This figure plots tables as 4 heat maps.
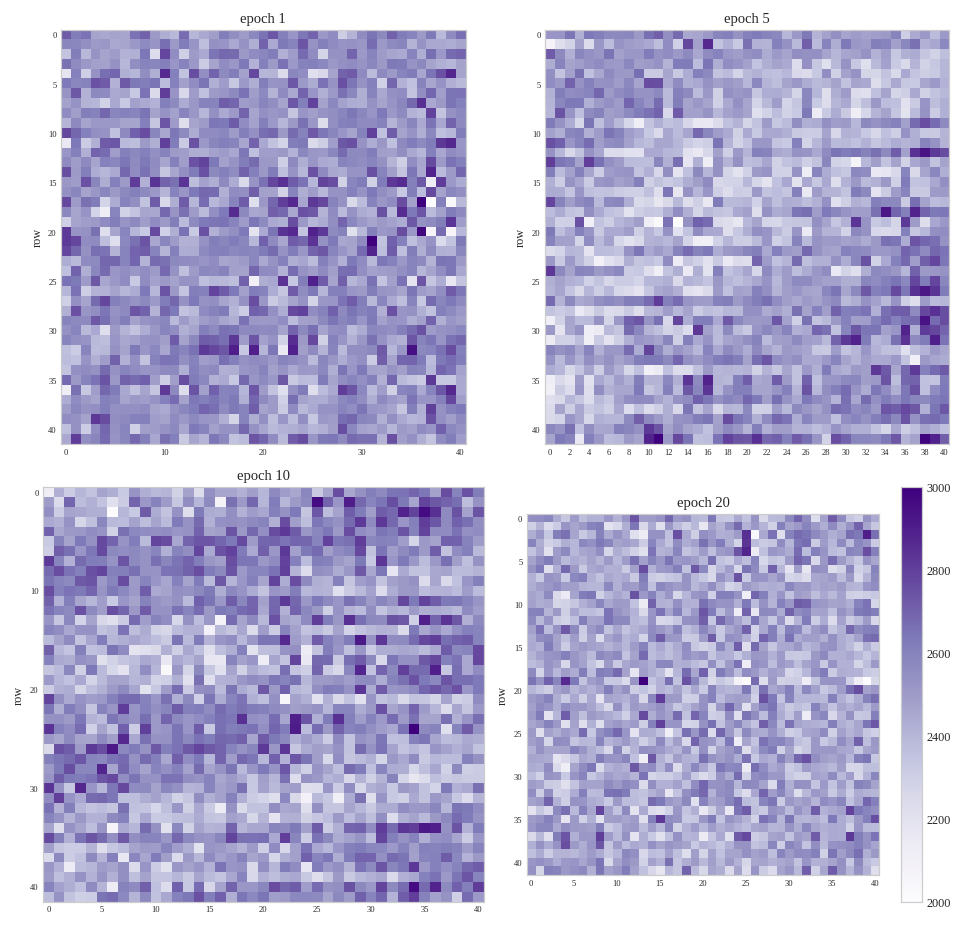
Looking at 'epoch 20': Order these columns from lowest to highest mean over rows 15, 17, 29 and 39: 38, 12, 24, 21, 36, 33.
38, 21, 36, 33, 12, 24
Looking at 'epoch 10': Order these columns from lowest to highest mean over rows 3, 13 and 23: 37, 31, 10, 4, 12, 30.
4, 12, 10, 30, 31, 37
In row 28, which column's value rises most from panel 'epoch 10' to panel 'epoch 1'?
24
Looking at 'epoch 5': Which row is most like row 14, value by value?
20
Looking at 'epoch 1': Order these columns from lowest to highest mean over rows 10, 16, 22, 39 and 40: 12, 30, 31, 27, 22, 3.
22, 12, 27, 30, 3, 31
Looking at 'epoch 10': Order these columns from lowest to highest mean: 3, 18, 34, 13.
13, 3, 18, 34
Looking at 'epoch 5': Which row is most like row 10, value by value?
4
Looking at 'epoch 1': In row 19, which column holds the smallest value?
0
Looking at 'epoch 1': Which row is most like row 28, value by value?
41
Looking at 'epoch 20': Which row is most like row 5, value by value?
0
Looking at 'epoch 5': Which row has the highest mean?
41
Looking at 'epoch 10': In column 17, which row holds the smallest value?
14
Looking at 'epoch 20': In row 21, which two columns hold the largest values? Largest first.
15, 27
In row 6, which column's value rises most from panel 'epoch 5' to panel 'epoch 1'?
28
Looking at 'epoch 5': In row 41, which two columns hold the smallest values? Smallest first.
3, 28
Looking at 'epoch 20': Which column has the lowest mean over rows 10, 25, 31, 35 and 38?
13
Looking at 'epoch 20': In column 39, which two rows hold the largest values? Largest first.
2, 4
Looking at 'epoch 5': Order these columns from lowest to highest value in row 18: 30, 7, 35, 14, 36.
7, 14, 30, 36, 35
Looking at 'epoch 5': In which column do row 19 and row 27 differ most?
11
